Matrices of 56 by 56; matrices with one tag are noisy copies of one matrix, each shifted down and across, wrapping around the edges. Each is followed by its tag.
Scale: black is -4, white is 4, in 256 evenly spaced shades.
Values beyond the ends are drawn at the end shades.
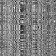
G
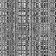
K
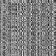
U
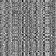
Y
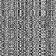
Y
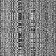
G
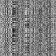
G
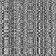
Y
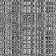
K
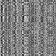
Y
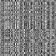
U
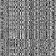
U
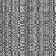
Y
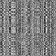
Y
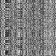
G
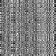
G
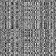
U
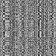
Y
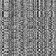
Y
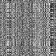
G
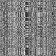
G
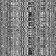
G
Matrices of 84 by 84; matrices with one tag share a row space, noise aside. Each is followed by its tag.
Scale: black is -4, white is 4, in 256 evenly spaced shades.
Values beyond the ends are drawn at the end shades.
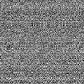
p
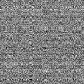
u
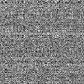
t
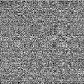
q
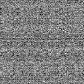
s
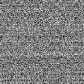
s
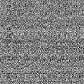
p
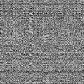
u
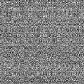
p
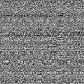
q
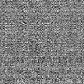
t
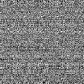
s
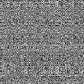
s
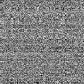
s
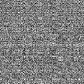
q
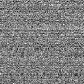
s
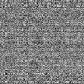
t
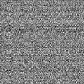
p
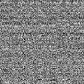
q
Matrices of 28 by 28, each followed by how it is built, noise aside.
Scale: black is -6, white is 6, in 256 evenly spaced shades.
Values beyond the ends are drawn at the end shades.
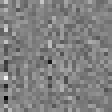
uneven columns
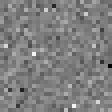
sparse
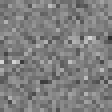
uneven rows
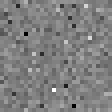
sparse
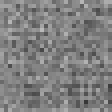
blocks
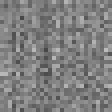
blocks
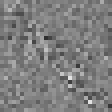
banded
